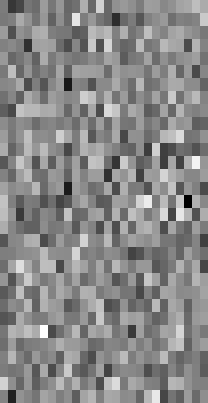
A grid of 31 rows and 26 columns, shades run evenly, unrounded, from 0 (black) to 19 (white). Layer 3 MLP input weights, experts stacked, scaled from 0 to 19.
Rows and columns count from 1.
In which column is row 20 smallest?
17
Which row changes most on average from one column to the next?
13
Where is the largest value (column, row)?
6, 26
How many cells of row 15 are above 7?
21
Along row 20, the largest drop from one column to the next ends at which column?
11
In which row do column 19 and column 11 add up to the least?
29
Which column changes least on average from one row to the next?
7
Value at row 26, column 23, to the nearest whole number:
16
